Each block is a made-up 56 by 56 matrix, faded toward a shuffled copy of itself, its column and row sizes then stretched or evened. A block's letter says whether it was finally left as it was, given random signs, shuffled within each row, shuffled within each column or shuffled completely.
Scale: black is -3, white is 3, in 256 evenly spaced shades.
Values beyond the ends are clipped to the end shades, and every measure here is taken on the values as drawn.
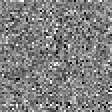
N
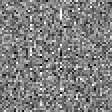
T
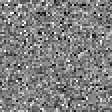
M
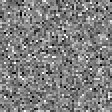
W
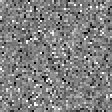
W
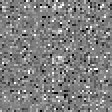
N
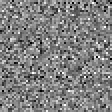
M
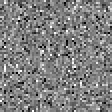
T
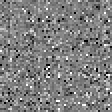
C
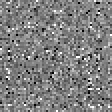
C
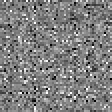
N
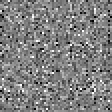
C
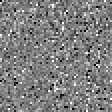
T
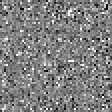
C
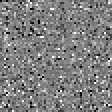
C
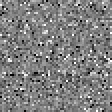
M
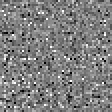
C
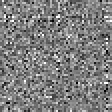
C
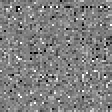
C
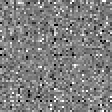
N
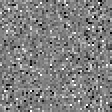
T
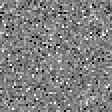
W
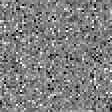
T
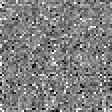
N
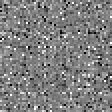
N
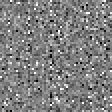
T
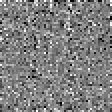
C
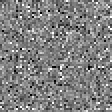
C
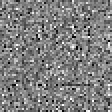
C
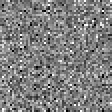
N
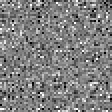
N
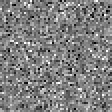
M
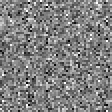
T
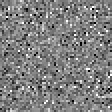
M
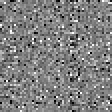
N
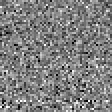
M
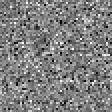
M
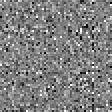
C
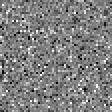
W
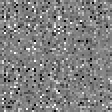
N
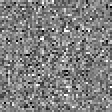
C
